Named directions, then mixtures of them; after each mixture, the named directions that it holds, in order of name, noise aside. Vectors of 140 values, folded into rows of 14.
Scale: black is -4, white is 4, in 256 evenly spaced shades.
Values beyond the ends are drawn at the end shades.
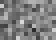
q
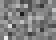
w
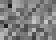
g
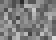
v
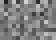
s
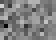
g, q.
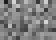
g, s.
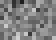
g, v.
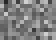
q, s.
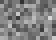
g, v, w.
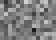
q, s.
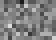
s, v, w.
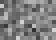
q.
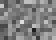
q, s.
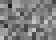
g.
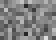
q, v.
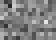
g, s.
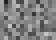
s, w.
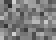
g, s.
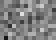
w.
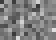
q, s.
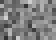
q, w.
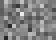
s, w.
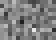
q.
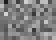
q, s.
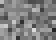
q.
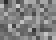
q, s, w.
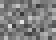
q, w.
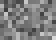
q, s, v.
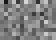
s.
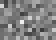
q, w.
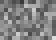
v.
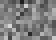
v, w.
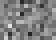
v, w.
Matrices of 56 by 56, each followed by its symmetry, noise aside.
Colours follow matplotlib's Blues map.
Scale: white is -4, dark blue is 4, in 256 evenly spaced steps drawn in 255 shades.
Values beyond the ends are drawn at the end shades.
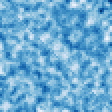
symmetric across the other diagonal.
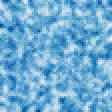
antisymmetric.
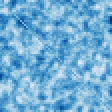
no symmetry.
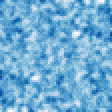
same after a half turn.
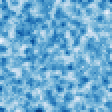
no symmetry.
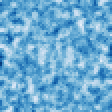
same after a half turn.
